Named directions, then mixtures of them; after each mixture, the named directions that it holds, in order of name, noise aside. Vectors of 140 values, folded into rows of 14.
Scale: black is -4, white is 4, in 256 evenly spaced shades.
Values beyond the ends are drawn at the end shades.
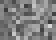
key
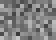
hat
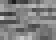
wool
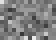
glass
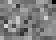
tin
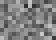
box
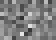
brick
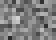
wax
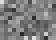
glass.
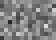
glass, hat, tin.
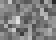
tin, wax.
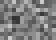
wax.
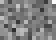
glass, key, tin.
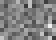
box.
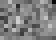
tin.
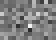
brick, key, wax.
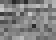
hat, wool.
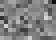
brick, tin.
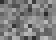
brick, glass, hat.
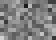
box, brick, tin.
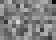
key, tin.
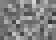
key.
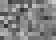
box, tin, wool.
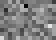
box, key, tin.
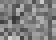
hat, wax.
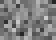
key, tin.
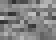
wool.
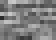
wool.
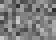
hat, tin.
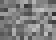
key, wool.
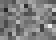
box, key.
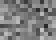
hat, wax.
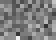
hat.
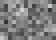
box, tin.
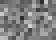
brick, hat, wax.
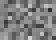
box, brick, wool.
